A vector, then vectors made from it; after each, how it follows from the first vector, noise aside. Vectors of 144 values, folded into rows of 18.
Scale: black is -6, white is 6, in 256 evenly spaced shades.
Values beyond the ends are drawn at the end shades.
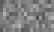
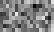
reversed, negated, scaled up.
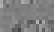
wrapped around, negated, partly zeroed.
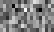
wrapped around, negated, scaled up.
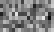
reversed, negated, scaled up.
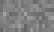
shrunk.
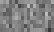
wrapped around, negated.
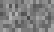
reversed, negated.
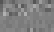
partly zeroed.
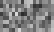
reversed, negated, scaled up.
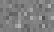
partly zeroed.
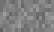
shrunk.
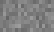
shrunk.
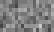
wrapped around, negated.
